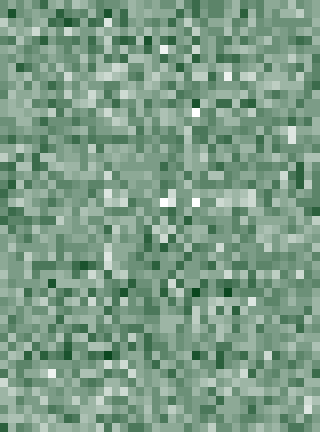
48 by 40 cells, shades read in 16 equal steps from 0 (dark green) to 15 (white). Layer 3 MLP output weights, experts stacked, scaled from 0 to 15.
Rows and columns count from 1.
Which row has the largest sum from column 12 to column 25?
23
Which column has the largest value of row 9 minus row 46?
32
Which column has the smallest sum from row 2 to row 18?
8
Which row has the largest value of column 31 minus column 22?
42
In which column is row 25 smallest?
24
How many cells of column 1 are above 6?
29
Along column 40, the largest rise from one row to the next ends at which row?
25
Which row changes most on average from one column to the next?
40
